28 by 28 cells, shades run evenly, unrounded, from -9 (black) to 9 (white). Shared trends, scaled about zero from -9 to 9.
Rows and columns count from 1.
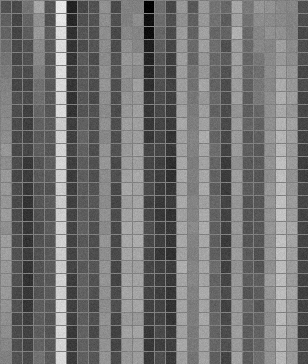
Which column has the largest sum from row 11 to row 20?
6
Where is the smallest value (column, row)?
14, 1
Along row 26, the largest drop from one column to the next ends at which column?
7
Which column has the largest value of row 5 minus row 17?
4
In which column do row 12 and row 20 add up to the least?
16
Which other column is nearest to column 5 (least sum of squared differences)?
8
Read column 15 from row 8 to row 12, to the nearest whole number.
-4 -4 -4 -4 -4
